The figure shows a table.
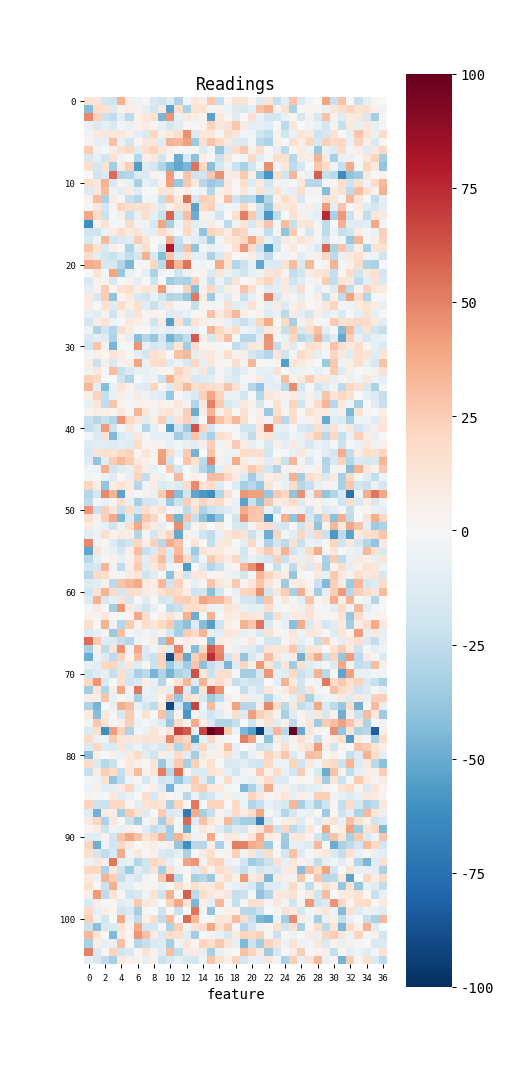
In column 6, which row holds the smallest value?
8
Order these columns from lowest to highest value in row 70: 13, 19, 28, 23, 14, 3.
19, 3, 23, 14, 28, 13
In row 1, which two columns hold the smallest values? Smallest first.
10, 0
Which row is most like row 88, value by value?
12
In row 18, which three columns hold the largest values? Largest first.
10, 29, 19
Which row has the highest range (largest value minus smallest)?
77
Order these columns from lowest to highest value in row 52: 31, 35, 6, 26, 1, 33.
35, 26, 1, 31, 33, 6
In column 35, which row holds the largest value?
48
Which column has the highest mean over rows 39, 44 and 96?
15
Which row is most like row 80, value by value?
55
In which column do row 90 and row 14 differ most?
29
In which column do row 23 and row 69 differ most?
13
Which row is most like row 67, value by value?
72
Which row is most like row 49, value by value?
103
